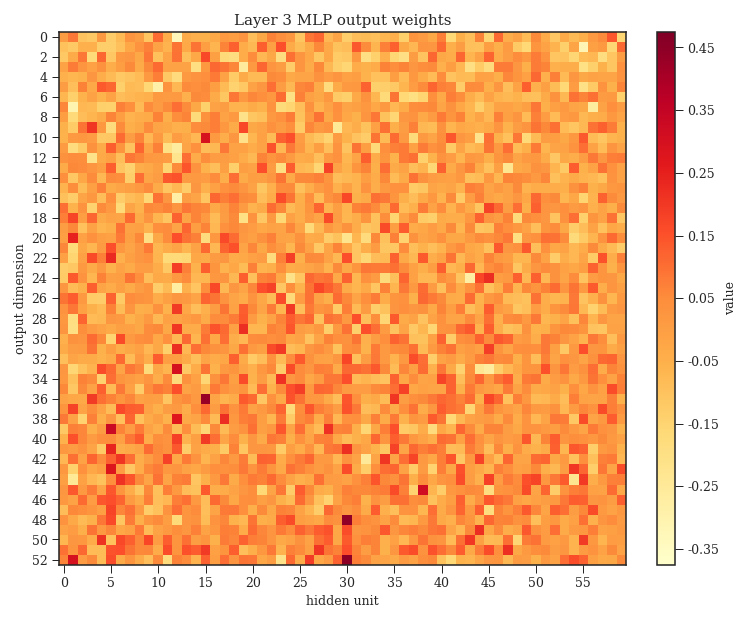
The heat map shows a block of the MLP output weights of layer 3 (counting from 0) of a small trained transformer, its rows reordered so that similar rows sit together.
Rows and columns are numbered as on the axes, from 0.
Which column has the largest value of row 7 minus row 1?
55
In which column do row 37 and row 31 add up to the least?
24
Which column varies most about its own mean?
12
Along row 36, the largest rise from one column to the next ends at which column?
15
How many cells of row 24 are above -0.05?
41
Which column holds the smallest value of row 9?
29
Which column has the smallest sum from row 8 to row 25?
11
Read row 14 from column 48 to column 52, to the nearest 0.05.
0.05 0.05 0 0.05 -0.1
